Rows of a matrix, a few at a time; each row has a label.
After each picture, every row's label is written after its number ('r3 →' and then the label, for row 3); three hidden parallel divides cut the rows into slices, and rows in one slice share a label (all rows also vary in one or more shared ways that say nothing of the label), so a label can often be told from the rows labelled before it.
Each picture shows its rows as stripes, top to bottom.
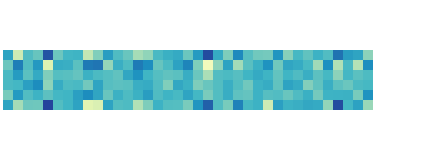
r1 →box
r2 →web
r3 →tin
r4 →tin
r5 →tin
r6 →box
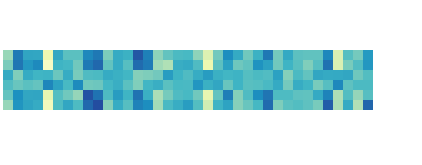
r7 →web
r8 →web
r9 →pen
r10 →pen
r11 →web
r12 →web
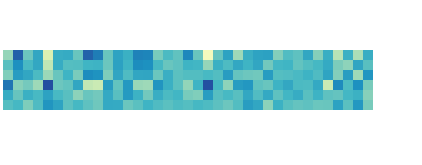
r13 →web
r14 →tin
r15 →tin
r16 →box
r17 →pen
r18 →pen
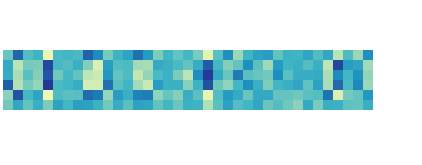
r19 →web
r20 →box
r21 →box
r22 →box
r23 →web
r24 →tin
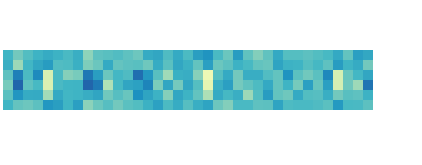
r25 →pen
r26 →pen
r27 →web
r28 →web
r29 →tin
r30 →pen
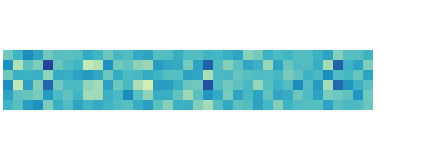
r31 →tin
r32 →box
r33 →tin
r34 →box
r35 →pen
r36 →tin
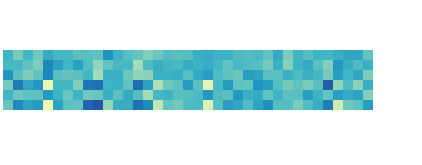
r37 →pen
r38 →pen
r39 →pen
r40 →web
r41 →pen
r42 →web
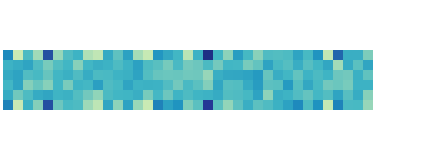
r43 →box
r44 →tin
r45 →tin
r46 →tin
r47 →pen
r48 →box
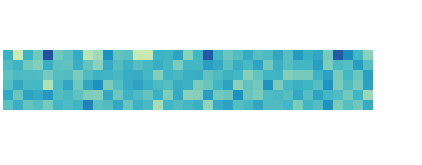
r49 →box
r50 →pen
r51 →tin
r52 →tin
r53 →pen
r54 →tin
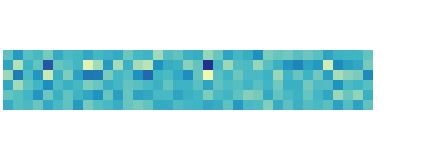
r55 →tin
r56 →box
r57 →web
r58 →pen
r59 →tin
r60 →pen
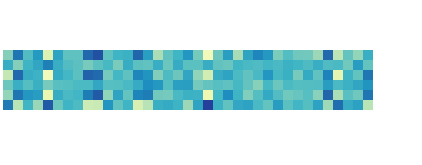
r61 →web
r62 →pen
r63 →web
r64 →tin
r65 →web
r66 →box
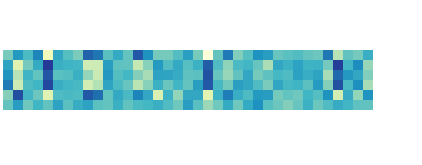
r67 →web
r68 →box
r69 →box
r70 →box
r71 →web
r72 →tin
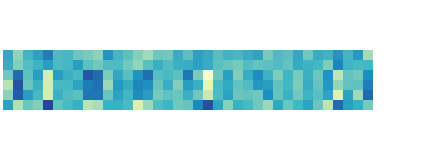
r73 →pen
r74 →pen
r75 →web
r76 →web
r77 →web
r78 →box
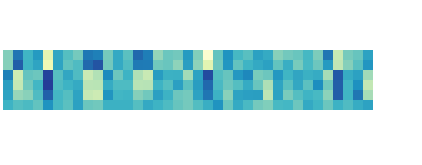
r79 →web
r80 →web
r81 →box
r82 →box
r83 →box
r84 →pen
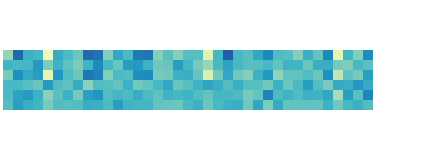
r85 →web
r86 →tin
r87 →web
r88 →pen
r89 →tin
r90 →tin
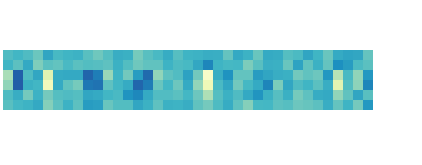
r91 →pen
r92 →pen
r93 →web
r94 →web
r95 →tin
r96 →tin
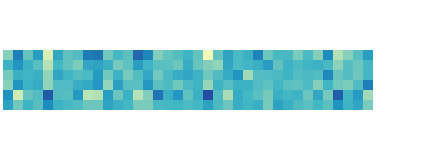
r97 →web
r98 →tin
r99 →tin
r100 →tin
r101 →box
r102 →pen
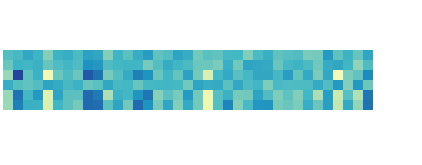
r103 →tin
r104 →tin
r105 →web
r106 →pen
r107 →web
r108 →web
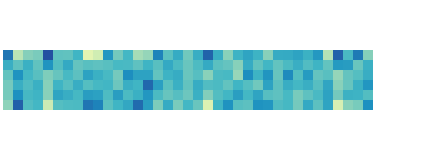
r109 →box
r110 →pen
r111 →tin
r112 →tin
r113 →tin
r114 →web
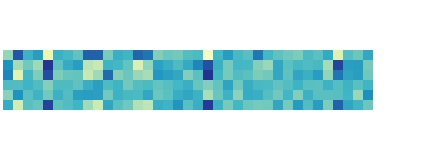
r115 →web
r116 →box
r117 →box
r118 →tin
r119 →tin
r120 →box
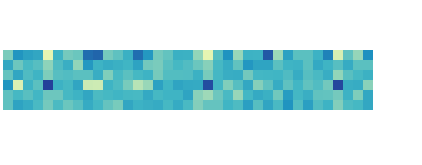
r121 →web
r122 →tin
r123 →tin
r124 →box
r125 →tin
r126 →tin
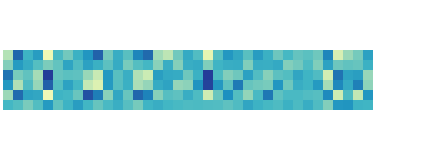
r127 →web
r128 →tin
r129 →box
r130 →box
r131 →web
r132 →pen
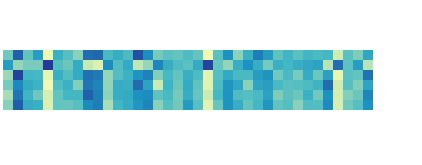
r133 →web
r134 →box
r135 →web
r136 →web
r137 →web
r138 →web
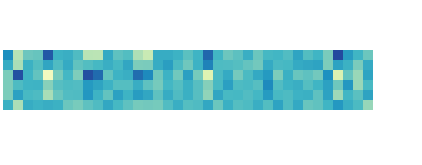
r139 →box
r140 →pen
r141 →web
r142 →tin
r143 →tin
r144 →pen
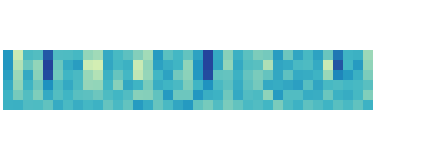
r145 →box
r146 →box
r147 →box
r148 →pen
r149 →pen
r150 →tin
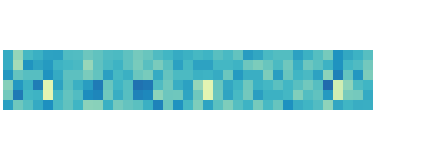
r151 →pen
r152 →pen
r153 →pen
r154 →web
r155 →web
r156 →pen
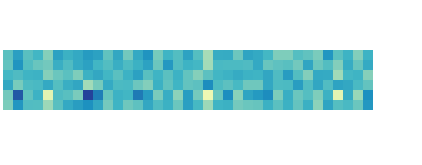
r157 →tin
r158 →tin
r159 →tin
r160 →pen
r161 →web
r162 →tin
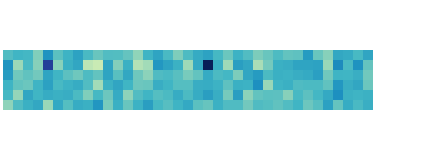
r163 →pen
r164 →box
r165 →pen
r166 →pen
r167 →pen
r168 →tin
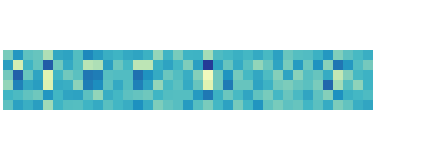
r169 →tin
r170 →box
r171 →web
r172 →web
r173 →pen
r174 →tin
